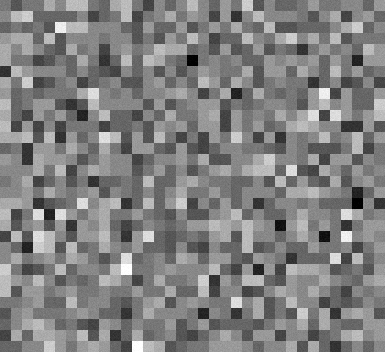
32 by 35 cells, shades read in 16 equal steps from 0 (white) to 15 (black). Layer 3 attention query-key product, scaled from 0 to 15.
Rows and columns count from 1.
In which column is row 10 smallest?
35
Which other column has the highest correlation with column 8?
21
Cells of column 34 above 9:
2
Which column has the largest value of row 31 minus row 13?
11
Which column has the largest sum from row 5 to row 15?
18
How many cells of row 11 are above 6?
20
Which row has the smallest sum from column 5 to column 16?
32
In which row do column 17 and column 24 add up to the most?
13
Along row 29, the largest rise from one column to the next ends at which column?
31
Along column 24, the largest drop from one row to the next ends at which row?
26
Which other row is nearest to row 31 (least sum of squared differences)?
14
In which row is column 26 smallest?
17
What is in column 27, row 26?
6
